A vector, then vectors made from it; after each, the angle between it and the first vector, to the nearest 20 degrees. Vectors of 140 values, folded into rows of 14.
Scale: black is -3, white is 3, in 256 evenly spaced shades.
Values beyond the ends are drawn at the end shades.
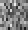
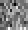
160 degrees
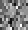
140 degrees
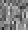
120 degrees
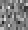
80 degrees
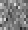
40 degrees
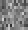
120 degrees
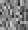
60 degrees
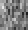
60 degrees
